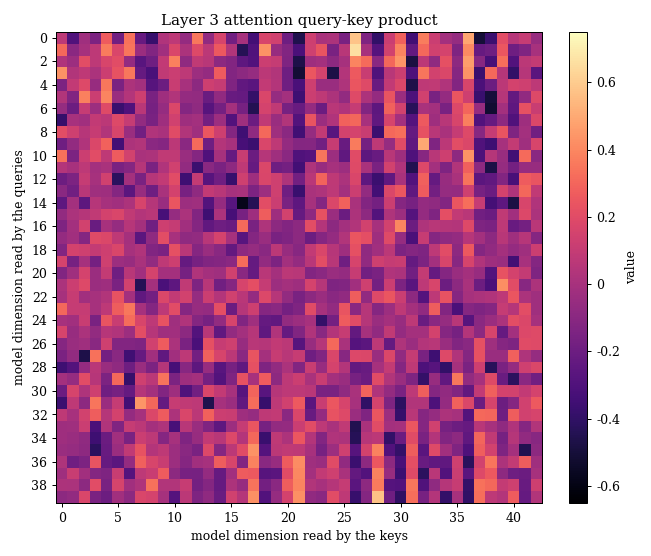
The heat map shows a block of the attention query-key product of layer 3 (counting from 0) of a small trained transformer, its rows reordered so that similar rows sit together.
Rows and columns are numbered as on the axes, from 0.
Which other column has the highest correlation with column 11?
5
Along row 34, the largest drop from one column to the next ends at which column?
18
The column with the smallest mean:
31
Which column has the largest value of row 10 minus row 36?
36
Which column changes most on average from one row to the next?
40
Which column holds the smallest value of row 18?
15
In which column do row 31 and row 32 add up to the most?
3
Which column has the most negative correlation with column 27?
24
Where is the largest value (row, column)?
1, 26
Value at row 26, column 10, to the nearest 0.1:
0
